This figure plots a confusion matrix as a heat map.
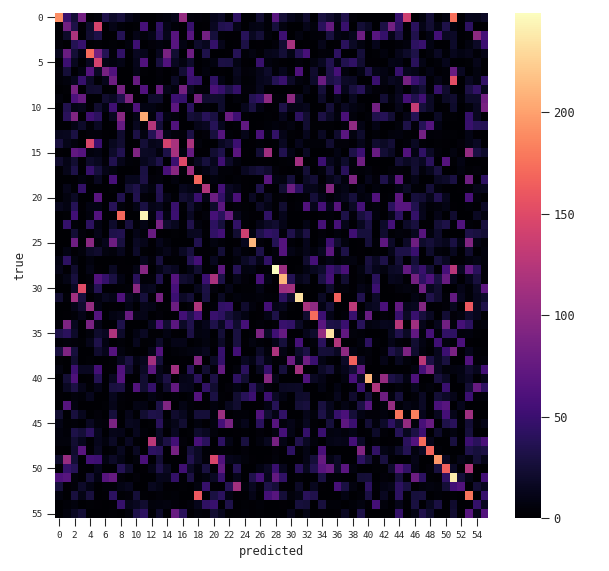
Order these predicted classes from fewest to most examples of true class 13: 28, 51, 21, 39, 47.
51, 39, 28, 21, 47
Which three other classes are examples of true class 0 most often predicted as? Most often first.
51, 45, 16
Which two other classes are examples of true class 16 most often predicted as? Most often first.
31, 39
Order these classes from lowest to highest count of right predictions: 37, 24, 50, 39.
39, 37, 24, 50
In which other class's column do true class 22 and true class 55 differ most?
11
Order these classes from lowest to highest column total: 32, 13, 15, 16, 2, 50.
16, 32, 50, 13, 2, 15
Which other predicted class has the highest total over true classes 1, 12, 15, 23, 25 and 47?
53
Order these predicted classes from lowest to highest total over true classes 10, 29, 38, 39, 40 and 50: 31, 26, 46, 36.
36, 26, 31, 46
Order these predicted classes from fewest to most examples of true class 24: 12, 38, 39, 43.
43, 39, 38, 12
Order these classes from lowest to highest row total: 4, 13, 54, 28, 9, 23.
54, 13, 23, 4, 9, 28
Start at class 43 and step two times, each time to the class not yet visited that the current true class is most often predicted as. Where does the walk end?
4
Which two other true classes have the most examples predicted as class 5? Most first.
1, 4
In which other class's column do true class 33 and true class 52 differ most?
23
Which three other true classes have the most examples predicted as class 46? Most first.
44, 10, 34
